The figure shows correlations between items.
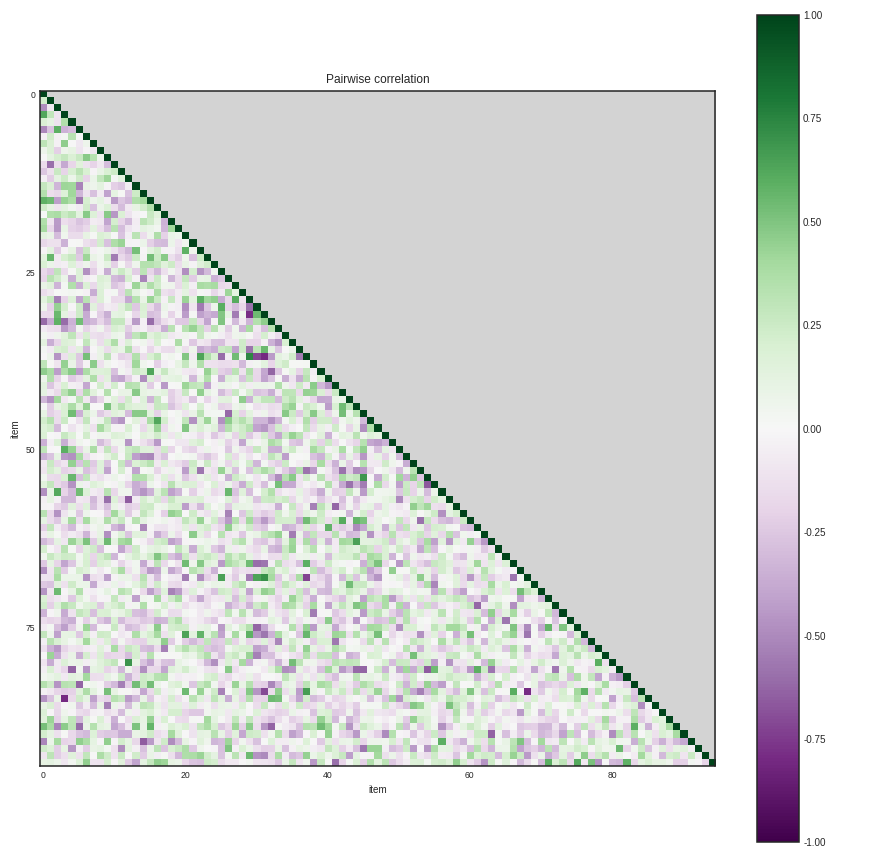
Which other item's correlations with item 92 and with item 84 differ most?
60
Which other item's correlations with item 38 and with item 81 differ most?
45
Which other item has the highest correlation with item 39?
15
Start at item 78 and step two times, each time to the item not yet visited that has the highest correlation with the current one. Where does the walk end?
12
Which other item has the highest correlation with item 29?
37
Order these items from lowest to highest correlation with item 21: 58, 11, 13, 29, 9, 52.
9, 58, 13, 29, 52, 11
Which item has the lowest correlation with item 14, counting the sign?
91
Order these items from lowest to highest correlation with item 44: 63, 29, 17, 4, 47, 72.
29, 47, 17, 4, 72, 63
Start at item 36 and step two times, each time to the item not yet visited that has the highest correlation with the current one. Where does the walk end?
68
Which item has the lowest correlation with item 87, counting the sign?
67
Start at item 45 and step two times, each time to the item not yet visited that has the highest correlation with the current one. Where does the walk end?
4
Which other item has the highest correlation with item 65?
16
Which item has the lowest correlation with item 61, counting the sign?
72
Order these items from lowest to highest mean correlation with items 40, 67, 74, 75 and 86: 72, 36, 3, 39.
3, 72, 36, 39
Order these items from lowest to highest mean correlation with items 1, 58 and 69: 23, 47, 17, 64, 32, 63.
32, 47, 64, 63, 17, 23
